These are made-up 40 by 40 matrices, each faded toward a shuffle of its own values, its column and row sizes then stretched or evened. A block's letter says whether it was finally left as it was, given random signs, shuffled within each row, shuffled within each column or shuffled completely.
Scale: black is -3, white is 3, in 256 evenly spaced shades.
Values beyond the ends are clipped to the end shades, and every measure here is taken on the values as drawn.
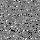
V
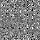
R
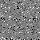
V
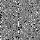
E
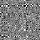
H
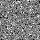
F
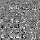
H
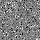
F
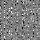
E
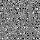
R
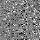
R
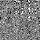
R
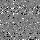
V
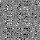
H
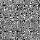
R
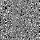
E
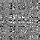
H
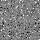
F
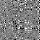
H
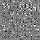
H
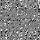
R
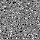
V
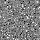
F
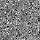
E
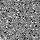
F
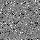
V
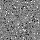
F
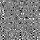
H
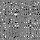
H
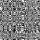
H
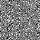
E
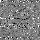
V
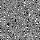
E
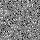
F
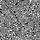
F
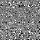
R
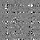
H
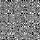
H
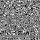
V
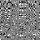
H
